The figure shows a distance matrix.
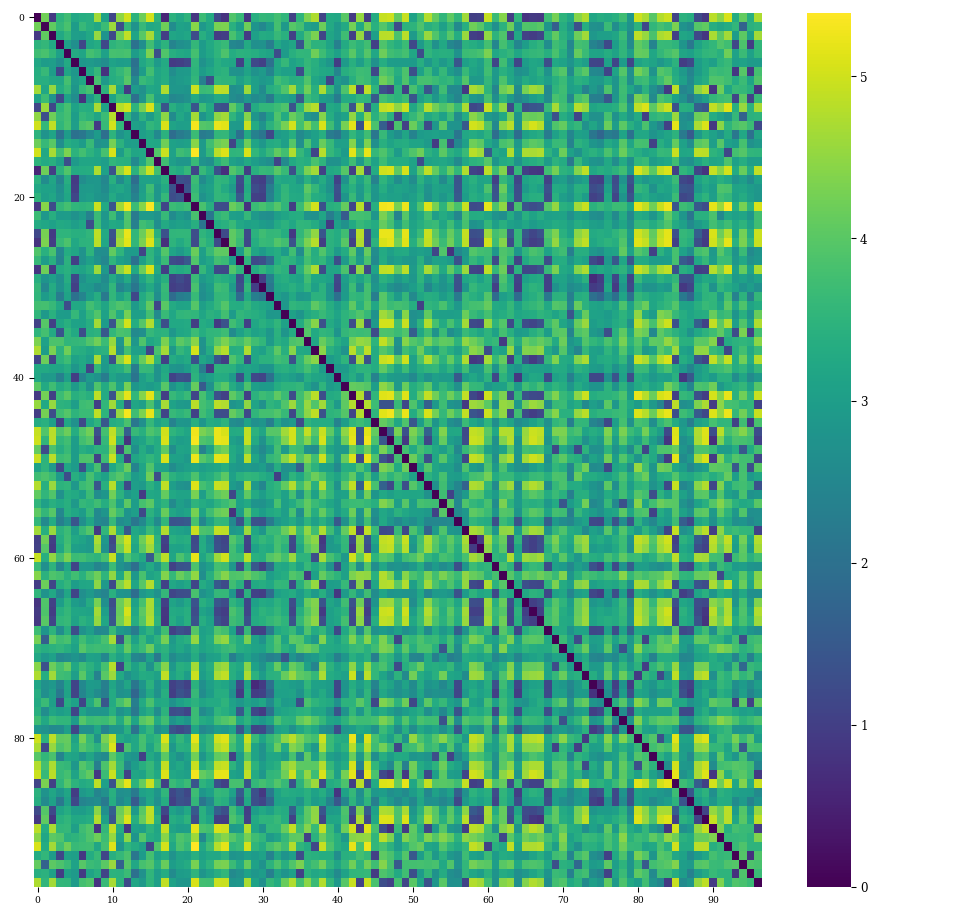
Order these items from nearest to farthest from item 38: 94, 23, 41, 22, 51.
23, 22, 41, 51, 94
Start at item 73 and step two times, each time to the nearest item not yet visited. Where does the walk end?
83
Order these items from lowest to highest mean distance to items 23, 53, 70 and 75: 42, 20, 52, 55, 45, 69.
20, 55, 45, 52, 69, 42
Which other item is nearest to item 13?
31
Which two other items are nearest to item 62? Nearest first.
36, 91
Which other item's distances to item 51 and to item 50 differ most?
32
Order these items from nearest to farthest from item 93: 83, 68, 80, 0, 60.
68, 0, 60, 83, 80
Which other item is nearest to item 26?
55
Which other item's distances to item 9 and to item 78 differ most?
6
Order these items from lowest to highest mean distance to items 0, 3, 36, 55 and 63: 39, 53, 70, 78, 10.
10, 53, 39, 70, 78
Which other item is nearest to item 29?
74
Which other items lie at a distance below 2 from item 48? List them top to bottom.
1, 11, 69, 72, 81, 94
